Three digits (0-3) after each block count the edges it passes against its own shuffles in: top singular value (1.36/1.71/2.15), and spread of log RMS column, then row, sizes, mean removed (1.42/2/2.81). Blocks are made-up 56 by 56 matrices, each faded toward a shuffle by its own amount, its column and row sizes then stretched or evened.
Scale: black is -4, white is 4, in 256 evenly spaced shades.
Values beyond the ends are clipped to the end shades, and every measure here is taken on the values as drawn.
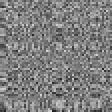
3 0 2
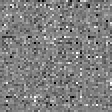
1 1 2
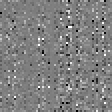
1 3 1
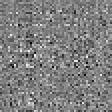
2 1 2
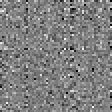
2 2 1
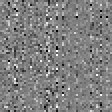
1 3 0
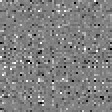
2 1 2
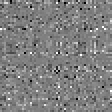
2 1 2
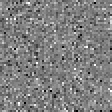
1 1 0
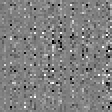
1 3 1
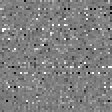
0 0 2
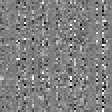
1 3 1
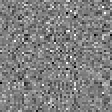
3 1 0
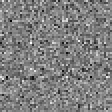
1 1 1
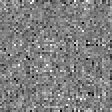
2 0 1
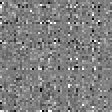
1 2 2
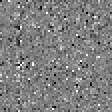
1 1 0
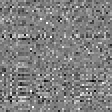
3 0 2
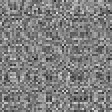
3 0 2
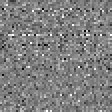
2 0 2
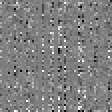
1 3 1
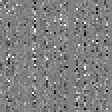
0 3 0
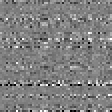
3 1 3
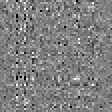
2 2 1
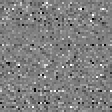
0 1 2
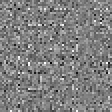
2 2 1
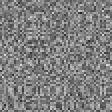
3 0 0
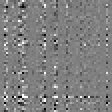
3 3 2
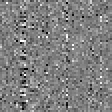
2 2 0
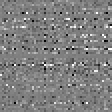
2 1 3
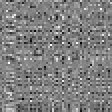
3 2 1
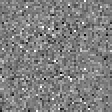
0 1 1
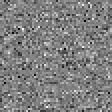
2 0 2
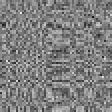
3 0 2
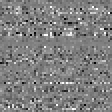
2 0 3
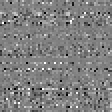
2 0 3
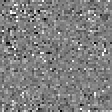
1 1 2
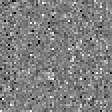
1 1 1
